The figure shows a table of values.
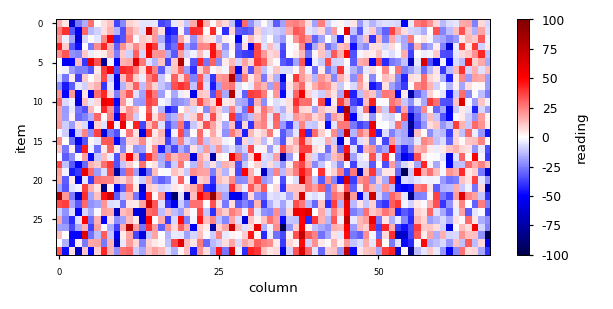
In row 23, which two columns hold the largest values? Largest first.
14, 45
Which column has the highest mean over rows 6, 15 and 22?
8
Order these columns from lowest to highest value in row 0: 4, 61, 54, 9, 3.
54, 9, 3, 4, 61
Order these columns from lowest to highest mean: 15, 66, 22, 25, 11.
66, 25, 15, 11, 22
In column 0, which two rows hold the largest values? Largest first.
22, 3
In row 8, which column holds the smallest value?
9
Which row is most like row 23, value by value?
1
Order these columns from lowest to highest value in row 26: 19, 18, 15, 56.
18, 15, 19, 56
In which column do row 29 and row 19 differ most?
45
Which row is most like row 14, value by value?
25
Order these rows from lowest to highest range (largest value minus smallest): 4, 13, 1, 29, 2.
4, 2, 1, 13, 29
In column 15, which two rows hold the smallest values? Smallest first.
20, 5
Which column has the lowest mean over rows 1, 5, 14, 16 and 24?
55
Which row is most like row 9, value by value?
29
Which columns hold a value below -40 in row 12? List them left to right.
9, 46, 55, 61
